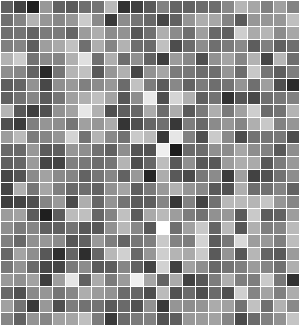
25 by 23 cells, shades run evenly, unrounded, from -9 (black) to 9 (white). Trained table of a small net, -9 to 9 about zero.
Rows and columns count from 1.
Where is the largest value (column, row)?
13, 18
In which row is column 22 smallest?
7
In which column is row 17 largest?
20
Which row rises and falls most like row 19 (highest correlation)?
3
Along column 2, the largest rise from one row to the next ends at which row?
11
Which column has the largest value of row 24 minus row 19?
17
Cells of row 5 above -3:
20
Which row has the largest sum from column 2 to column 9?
5
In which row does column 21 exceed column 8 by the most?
16
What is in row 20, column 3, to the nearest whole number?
1
